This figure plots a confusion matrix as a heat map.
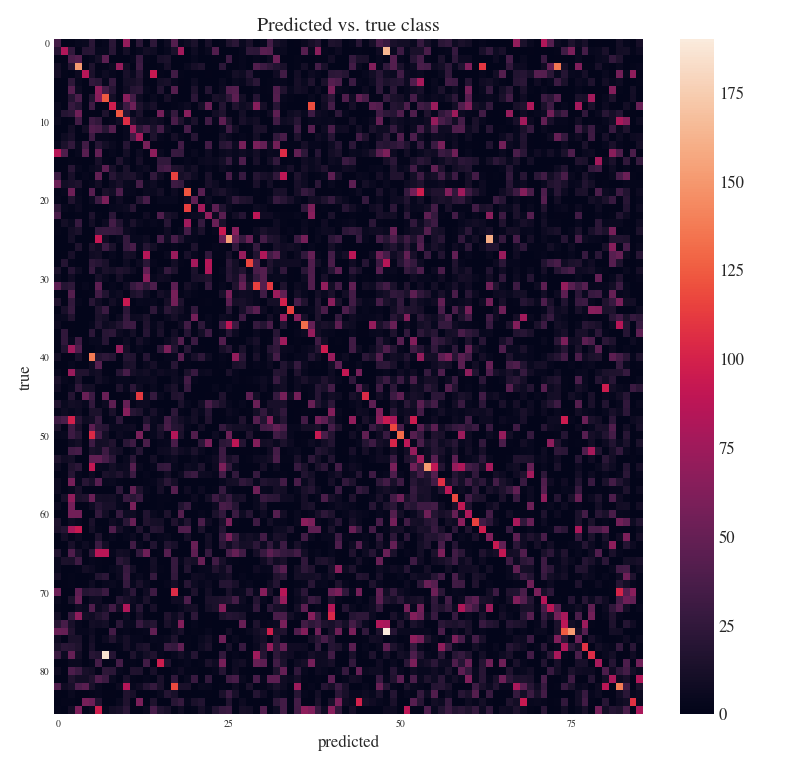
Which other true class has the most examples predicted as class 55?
54
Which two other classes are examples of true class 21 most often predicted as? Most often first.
19, 37
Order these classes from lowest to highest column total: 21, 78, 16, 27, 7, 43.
21, 16, 27, 78, 43, 7
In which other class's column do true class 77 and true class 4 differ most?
14
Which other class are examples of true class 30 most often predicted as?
13
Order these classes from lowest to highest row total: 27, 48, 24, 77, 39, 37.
37, 24, 39, 77, 27, 48
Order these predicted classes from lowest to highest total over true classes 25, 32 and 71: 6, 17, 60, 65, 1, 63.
1, 65, 60, 17, 6, 63
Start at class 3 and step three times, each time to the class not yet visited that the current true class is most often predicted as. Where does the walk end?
5
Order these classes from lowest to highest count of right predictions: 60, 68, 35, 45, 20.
68, 20, 35, 60, 45
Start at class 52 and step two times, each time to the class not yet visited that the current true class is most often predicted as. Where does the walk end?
7
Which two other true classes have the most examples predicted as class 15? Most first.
79, 9
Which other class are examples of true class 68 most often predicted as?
83
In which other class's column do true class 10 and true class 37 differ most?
82
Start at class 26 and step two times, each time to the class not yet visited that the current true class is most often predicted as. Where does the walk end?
85
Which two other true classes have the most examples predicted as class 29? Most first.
31, 22
